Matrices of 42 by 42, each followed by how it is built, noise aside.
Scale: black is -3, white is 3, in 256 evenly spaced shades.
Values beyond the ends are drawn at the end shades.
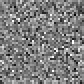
repeating columns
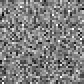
repeating columns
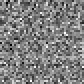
repeating columns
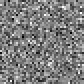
noise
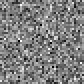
noise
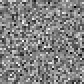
noise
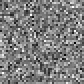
noise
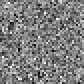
noise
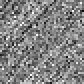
Hankel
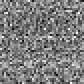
repeating columns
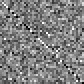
diagonal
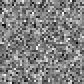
repeating columns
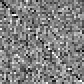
diagonal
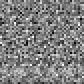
repeating columns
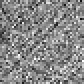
Hankel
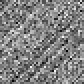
Hankel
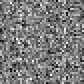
repeating rows
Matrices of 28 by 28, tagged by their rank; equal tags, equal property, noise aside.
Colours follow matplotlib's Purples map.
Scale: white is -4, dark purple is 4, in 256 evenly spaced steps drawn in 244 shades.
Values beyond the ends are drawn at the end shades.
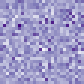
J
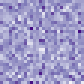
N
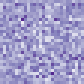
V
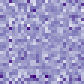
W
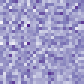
N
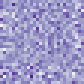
V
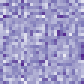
N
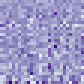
N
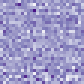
N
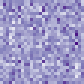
N
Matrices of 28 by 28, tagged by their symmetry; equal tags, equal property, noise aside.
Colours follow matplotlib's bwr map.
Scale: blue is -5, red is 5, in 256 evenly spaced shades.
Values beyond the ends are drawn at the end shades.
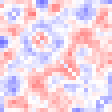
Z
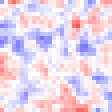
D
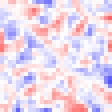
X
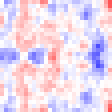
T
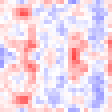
T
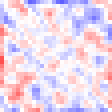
X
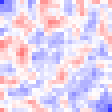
Z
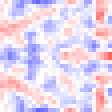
T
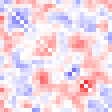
Z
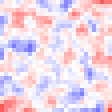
D
